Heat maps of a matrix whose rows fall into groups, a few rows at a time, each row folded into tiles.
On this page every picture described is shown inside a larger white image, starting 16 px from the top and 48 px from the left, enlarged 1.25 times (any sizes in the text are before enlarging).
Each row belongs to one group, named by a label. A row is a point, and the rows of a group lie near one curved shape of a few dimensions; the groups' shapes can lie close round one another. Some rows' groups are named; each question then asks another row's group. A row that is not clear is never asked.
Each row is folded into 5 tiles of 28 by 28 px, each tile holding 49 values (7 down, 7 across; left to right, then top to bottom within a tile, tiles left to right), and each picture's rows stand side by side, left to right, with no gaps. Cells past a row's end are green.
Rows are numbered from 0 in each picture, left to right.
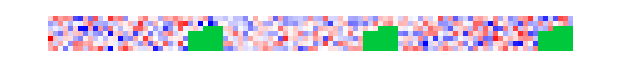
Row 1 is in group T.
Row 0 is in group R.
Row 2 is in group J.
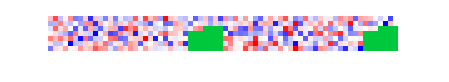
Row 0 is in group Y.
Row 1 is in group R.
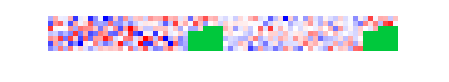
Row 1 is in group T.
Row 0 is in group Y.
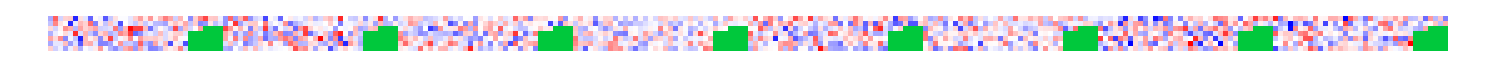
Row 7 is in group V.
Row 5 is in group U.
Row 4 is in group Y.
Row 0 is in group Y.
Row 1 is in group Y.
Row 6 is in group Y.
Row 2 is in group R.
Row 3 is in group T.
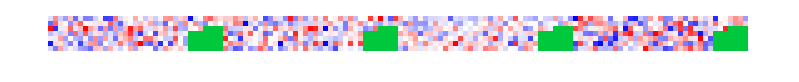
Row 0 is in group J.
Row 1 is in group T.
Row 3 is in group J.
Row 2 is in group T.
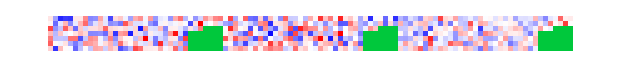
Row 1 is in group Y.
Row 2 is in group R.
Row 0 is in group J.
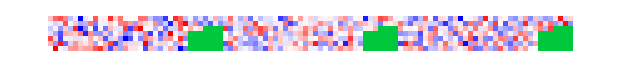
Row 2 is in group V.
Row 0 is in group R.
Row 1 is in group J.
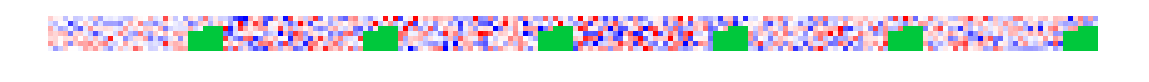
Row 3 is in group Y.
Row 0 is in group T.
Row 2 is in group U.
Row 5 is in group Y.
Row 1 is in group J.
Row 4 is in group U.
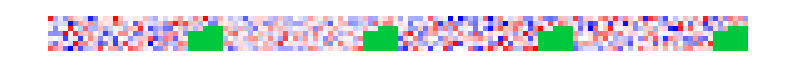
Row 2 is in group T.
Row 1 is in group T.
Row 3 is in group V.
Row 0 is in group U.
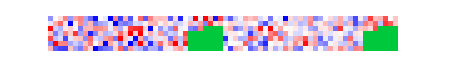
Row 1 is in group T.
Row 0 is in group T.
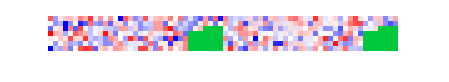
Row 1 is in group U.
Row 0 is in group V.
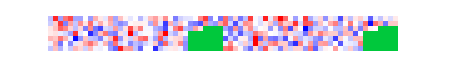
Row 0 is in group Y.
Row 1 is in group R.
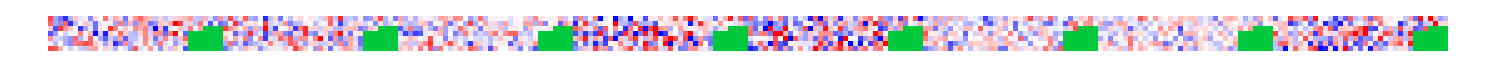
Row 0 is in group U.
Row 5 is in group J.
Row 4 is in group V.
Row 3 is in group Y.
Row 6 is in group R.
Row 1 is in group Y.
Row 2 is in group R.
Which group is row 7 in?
U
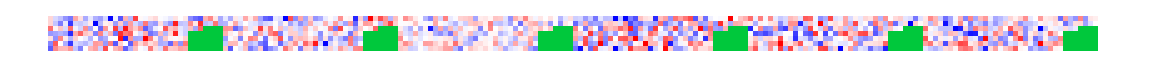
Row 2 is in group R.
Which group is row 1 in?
T
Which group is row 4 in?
R
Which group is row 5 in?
T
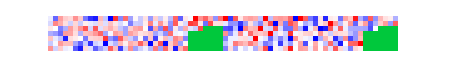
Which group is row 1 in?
V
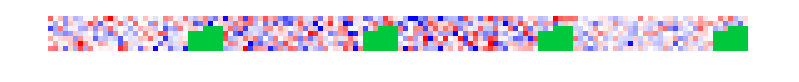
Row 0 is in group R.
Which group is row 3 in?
U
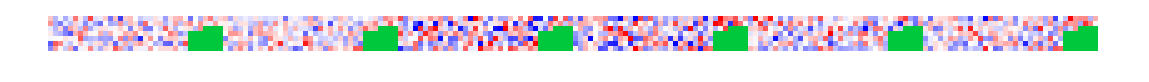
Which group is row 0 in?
V
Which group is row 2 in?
V
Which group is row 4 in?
Y
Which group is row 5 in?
T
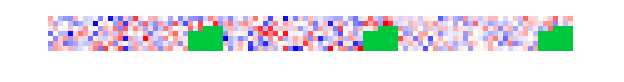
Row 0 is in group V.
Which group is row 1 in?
T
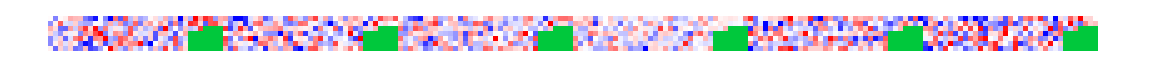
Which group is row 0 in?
T
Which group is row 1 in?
J
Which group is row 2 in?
J
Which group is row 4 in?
V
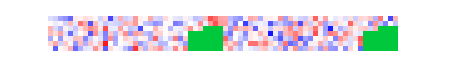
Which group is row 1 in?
U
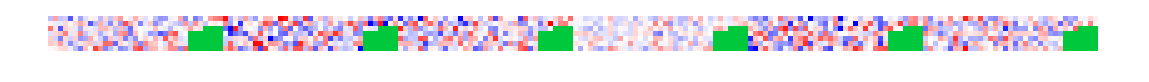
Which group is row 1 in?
R
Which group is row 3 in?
T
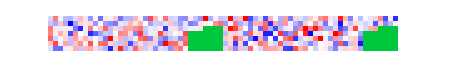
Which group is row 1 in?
Y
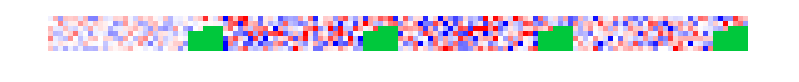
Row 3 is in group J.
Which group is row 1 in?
J
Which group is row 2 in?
Y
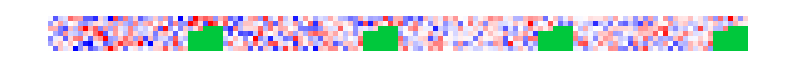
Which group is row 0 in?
T
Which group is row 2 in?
U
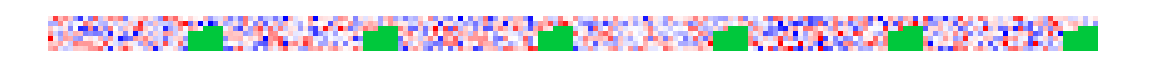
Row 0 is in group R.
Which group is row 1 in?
T
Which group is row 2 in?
T
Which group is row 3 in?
V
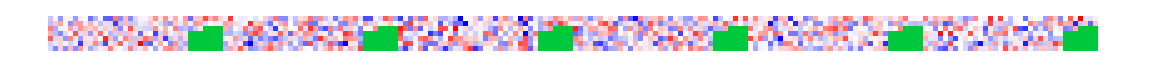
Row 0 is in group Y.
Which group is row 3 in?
J
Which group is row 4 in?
Y
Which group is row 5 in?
U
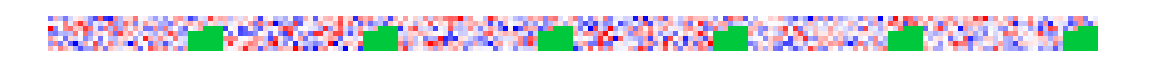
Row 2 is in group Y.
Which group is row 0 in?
J
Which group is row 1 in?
R
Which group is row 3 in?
V
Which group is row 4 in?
T
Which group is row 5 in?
Y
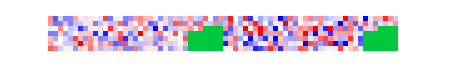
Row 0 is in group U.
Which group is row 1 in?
J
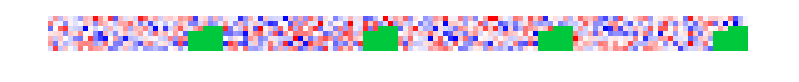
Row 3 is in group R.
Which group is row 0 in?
Y
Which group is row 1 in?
V
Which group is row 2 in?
Y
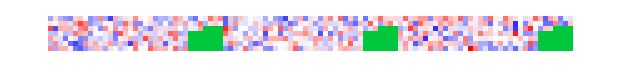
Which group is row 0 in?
J
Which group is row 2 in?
Y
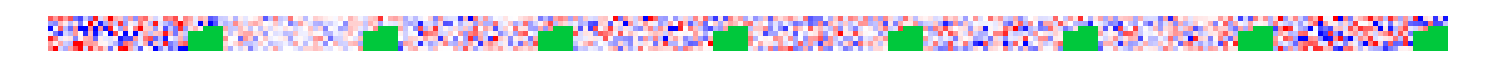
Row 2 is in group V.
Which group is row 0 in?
R
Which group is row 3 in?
V
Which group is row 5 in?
U
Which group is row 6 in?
V
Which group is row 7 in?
Y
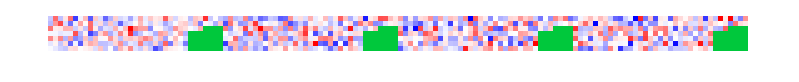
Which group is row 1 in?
J
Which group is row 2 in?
V
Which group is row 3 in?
T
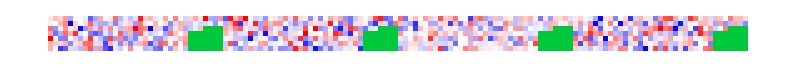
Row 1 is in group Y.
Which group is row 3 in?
Y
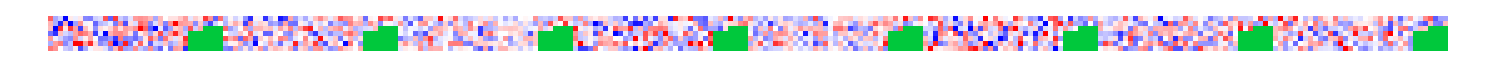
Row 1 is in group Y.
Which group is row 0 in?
U
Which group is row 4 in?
U
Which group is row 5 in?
R
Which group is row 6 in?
V
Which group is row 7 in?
Y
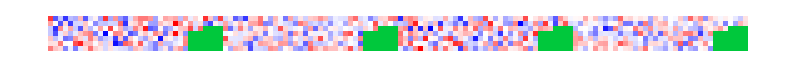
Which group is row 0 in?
U
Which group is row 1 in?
J
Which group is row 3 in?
R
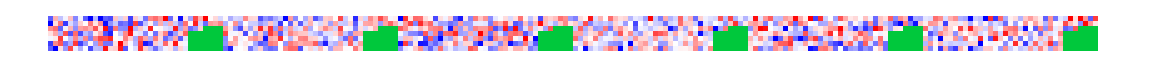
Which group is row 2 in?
J
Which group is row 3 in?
U
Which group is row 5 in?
T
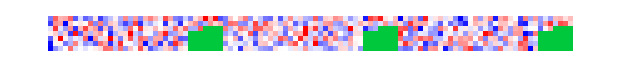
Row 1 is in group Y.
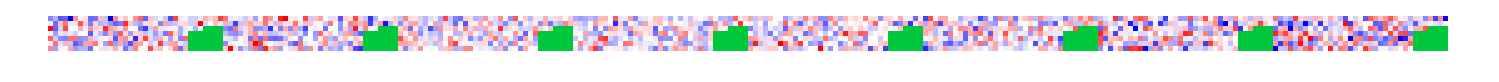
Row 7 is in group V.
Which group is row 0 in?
J
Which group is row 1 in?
R
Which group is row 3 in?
R
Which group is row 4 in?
R
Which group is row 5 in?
J
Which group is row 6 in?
U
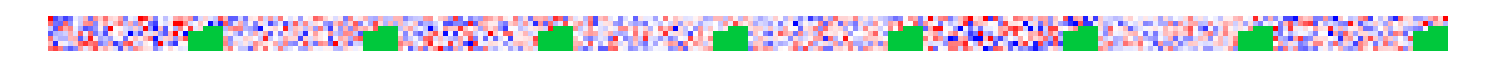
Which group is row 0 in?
U
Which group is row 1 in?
U
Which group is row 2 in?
U
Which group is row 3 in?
T
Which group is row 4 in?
V
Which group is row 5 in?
Y
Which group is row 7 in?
J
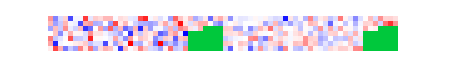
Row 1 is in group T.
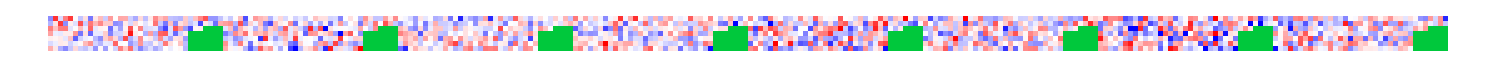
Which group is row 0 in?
Y
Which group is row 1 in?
T
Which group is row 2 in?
T
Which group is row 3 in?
R
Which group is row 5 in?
R
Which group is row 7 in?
V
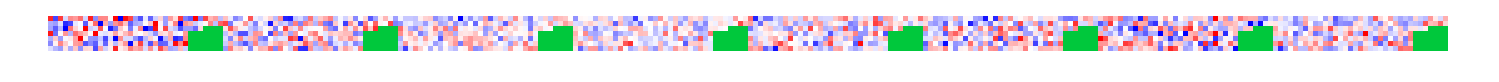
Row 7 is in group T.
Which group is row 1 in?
V
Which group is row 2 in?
T
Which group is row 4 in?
U
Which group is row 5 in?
V
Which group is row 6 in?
R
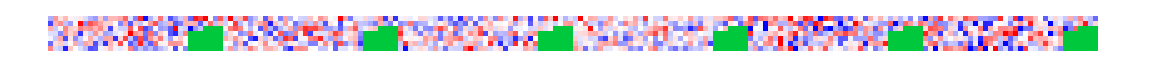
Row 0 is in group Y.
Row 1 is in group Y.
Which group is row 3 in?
Y
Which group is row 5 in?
U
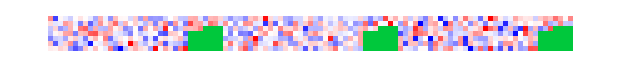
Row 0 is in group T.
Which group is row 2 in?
Y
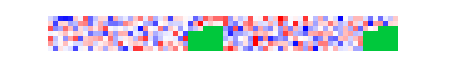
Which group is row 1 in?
R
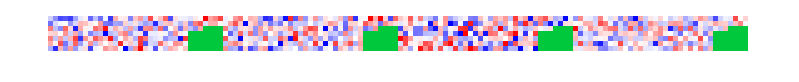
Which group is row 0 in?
J
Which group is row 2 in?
R
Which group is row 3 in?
J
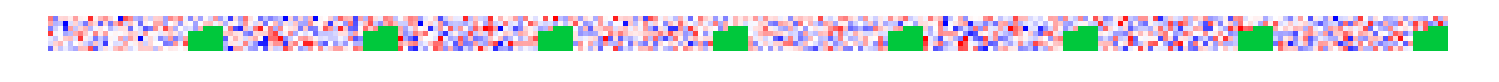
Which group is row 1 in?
T
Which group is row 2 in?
T
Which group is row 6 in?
V
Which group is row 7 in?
V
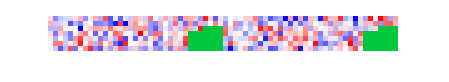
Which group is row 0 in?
U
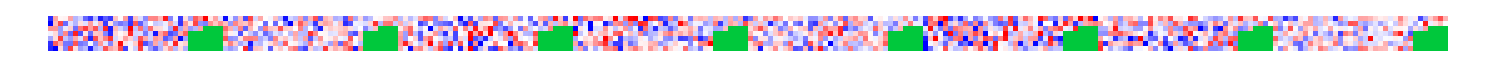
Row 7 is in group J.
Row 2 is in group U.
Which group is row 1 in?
J
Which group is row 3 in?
V
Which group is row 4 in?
U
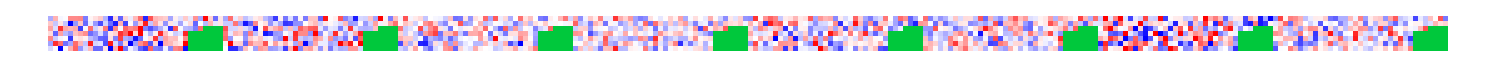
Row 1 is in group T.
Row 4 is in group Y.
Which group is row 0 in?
U
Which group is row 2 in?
J
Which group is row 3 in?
V
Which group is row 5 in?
U
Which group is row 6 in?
Y
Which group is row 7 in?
J
